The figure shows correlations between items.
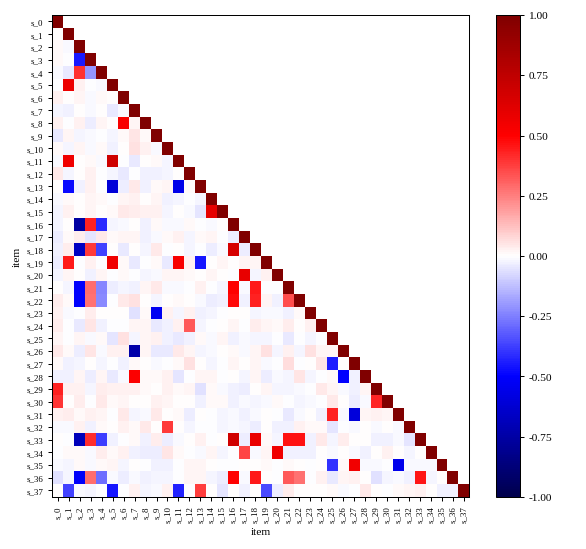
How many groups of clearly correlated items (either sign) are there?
11
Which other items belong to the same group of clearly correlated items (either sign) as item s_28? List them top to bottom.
s_7, s_26
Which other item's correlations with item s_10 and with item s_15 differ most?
s_14
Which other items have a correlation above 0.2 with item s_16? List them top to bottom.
s_3, s_18, s_21, s_22, s_33, s_36
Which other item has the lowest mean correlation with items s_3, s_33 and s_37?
s_2
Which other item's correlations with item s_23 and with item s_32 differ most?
s_9
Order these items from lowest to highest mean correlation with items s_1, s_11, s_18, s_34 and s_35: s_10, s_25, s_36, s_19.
s_25, s_10, s_36, s_19
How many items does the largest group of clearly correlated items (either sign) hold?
9
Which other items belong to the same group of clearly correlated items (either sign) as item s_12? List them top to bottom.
s_24
